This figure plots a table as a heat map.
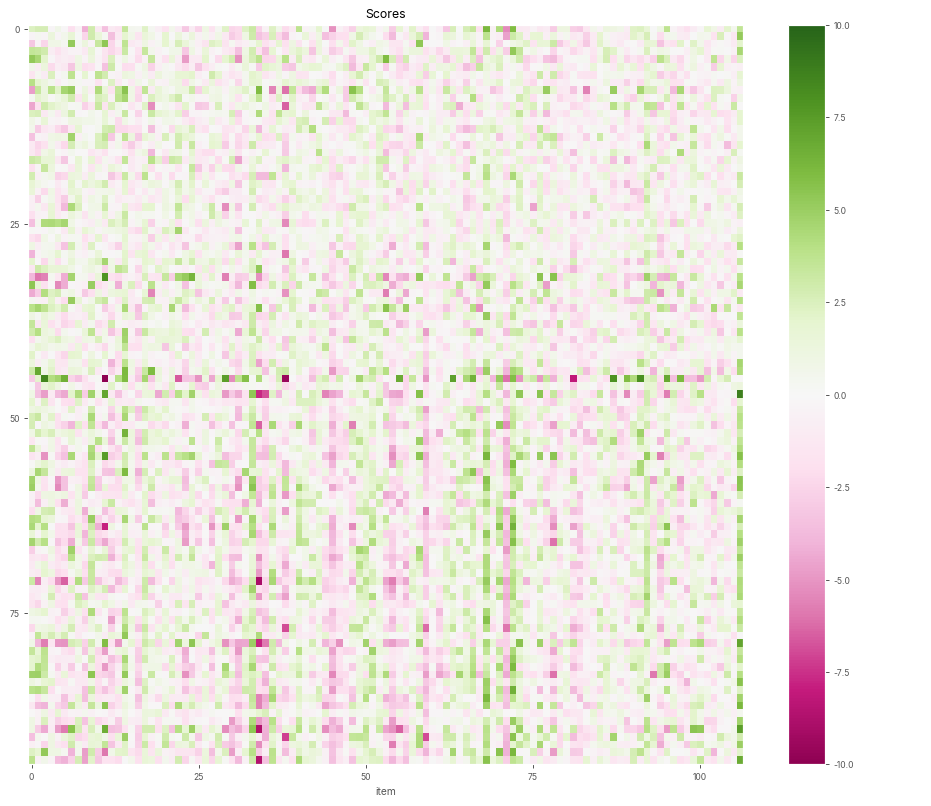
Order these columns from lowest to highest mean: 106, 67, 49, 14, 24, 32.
67, 32, 24, 49, 14, 106
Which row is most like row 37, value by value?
84
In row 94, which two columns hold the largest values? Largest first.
106, 68
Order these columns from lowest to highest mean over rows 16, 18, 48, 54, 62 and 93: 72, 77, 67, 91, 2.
77, 67, 91, 2, 72
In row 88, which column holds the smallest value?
59
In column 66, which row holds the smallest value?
32
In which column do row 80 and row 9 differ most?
11
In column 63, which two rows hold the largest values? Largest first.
45, 93
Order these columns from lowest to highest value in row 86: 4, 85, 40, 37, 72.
37, 4, 85, 40, 72
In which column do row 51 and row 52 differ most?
34
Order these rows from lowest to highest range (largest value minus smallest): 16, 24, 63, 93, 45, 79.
24, 16, 63, 93, 79, 45
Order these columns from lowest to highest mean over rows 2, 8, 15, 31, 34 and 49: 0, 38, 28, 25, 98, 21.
38, 0, 25, 98, 21, 28
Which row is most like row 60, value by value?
73
